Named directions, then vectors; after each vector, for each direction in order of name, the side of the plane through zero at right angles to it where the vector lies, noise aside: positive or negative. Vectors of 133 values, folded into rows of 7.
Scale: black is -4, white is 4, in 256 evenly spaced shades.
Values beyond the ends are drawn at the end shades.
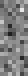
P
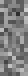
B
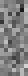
positive, negative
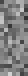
negative, positive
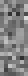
positive, positive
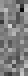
positive, negative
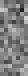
positive, negative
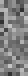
positive, negative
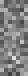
positive, negative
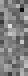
positive, negative
